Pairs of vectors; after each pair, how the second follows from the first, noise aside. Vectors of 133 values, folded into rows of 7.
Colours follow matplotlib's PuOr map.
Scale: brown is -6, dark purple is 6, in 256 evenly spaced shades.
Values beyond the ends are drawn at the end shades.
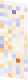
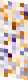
wrapped around, scaled up.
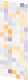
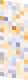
wrapped around, negated.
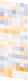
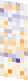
wrapped around, negated.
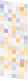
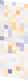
wrapped around, negated, partly zeroed.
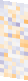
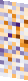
scaled up.
